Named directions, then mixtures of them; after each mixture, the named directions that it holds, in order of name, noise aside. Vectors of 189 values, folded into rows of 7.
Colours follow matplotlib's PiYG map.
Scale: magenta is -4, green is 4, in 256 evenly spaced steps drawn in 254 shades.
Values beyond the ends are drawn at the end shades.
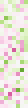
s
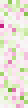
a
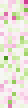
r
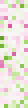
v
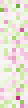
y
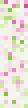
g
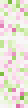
a.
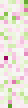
r.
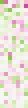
g.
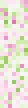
g, r, s.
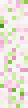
a, r.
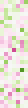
s.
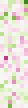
r.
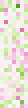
y.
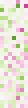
g, v, y.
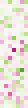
s, y.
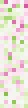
g.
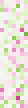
y.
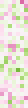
r, s, y.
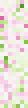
r, s, v.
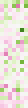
g, s, y.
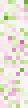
r, s.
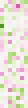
a, r, y.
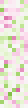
g, s.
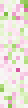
r, y.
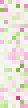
y.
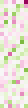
a, g, r.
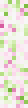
a.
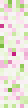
a, v, y.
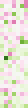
g, r, v.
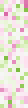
r, y.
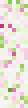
a, v.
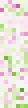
a, v, y.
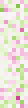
y.
